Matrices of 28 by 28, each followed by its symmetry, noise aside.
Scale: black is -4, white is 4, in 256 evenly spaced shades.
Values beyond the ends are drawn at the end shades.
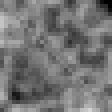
symmetric across the other diagonal.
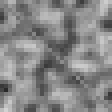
same after a half turn.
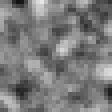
symmetric across the other diagonal.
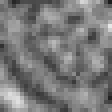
symmetric across the other diagonal.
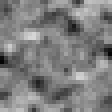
same after a half turn.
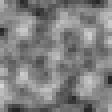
same after a half turn.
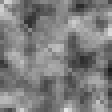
no symmetry.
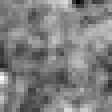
antisymmetric.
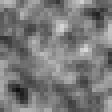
symmetric across the other diagonal.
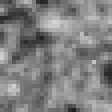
no symmetry.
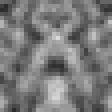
mirrored left to right.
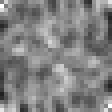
same after a half turn.
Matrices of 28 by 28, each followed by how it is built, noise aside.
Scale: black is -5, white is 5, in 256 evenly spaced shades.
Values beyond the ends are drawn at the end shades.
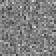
noise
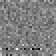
uneven rows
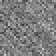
Toeplitz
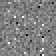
sparse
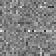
uneven rows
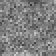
smooth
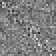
banded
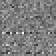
uneven rows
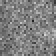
smooth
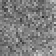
smooth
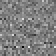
uneven rows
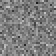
noise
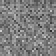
Toeplitz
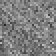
Toeplitz
